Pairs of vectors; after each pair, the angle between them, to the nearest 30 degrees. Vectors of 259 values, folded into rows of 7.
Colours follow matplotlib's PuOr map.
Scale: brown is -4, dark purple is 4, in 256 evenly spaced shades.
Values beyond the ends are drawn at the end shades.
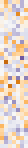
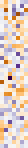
60 degrees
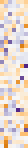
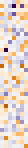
60 degrees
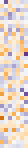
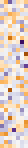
120 degrees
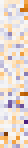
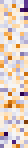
150 degrees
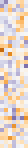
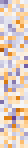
30 degrees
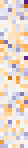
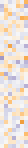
120 degrees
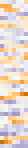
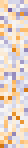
90 degrees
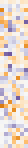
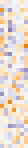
30 degrees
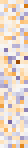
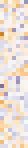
60 degrees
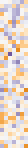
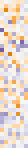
150 degrees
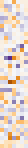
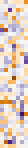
60 degrees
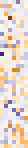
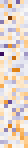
30 degrees
